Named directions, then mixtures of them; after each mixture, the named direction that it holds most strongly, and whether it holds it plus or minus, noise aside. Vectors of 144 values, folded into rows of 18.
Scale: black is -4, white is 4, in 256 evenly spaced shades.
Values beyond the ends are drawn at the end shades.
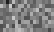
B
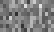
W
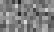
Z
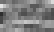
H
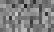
W, minus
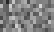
B, plus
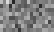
B, minus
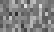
W, plus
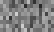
W, minus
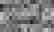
H, minus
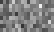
W, plus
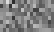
B, minus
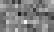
Z, plus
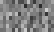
W, minus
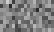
B, minus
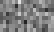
Z, minus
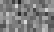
Z, plus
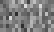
W, plus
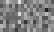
Z, minus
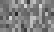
W, plus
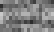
H, minus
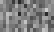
Z, plus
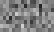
W, minus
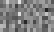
Z, minus
